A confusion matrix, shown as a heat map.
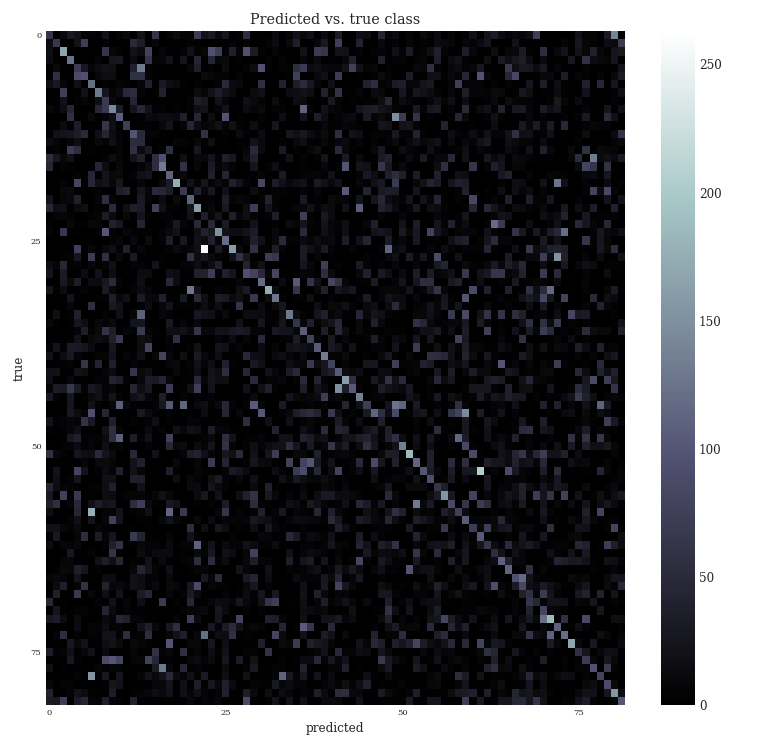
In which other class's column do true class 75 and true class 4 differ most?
13
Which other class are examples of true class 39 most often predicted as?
16
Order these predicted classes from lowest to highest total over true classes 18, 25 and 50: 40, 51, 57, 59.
51, 57, 40, 59
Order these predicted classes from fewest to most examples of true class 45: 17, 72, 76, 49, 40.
40, 76, 72, 17, 49
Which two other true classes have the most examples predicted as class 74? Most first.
34, 49
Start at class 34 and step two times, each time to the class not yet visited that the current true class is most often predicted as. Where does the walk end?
12
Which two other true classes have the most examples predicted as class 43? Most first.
4, 42
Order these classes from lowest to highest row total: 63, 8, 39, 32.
8, 63, 39, 32
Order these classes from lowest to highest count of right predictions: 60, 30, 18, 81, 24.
60, 81, 30, 24, 18
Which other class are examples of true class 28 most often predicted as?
39
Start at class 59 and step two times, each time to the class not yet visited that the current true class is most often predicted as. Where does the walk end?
36
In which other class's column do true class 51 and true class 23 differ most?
63
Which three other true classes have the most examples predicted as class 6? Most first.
58, 78, 46
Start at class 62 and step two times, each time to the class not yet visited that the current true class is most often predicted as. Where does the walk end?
44
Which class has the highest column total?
59
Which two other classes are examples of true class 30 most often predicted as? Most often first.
35, 40
